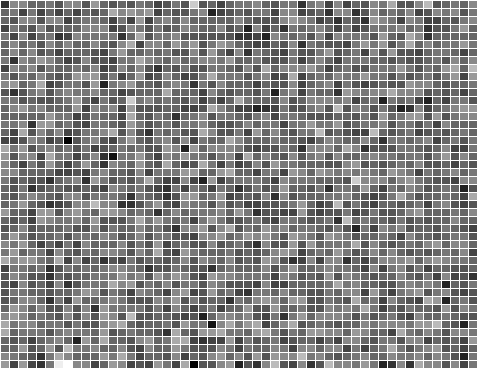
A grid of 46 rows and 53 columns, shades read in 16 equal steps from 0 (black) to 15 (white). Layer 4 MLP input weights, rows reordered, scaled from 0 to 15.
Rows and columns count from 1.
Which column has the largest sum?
3
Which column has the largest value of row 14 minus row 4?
38
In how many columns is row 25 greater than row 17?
24
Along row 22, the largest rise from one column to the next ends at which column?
33
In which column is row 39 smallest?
11
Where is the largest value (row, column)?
46, 8
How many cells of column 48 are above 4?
38
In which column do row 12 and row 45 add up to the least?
52
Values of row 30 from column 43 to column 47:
7 6 4 8 6
